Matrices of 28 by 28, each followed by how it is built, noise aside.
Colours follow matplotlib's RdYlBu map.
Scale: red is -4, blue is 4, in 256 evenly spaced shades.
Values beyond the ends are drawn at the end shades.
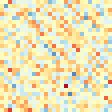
Toeplitz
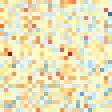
blocks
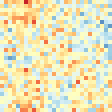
smooth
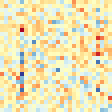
uneven columns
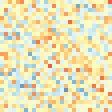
Toeplitz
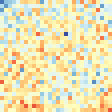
smooth
